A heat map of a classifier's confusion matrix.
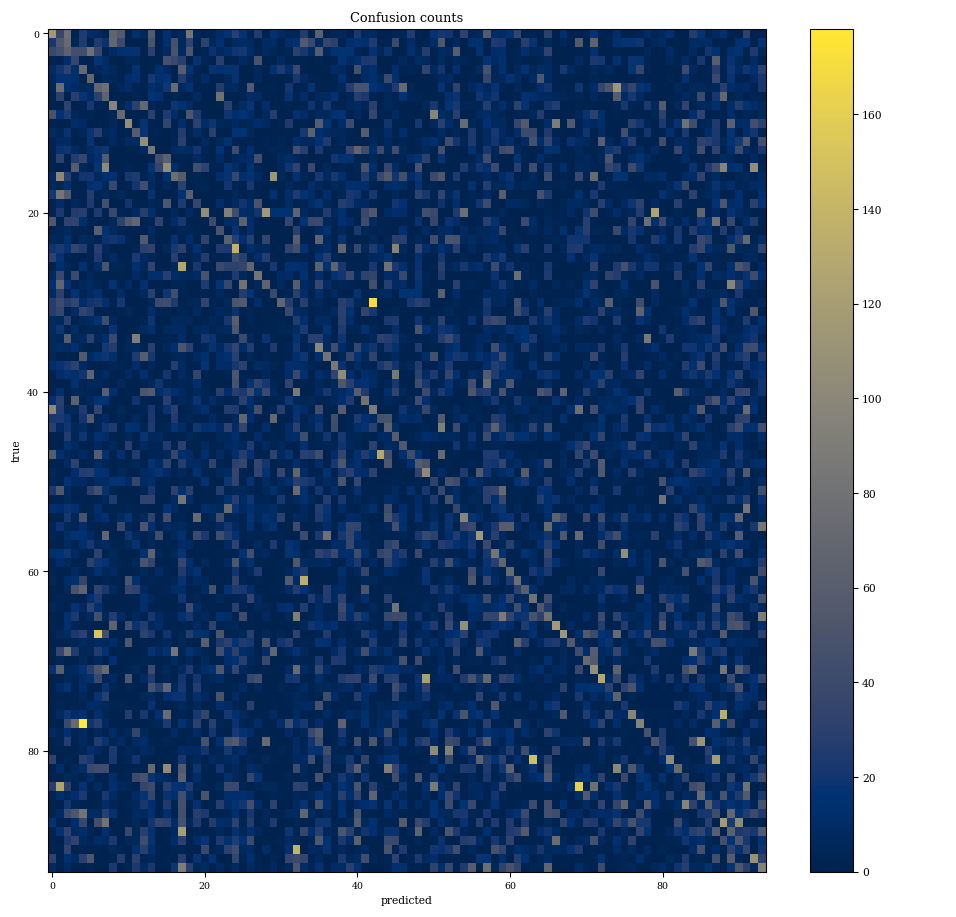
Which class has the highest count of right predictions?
24
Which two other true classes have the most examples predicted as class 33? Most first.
61, 87
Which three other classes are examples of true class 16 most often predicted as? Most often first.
29, 1, 71
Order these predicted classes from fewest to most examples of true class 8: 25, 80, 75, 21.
21, 25, 75, 80
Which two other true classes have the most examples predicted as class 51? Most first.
44, 47
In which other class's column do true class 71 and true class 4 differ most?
88
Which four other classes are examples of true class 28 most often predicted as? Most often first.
89, 25, 1, 32
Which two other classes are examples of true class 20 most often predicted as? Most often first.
79, 28
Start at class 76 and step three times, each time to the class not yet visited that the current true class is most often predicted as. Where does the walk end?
66
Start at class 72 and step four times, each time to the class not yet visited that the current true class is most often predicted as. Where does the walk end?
45
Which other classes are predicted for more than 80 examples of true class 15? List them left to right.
7, 88, 92
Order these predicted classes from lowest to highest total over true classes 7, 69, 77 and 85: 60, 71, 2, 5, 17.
60, 5, 17, 71, 2
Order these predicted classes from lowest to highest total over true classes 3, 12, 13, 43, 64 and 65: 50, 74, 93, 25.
50, 74, 25, 93
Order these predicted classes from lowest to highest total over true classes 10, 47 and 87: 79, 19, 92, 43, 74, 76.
79, 74, 76, 19, 92, 43
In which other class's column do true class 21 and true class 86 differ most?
83
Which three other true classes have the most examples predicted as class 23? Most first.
20, 53, 79
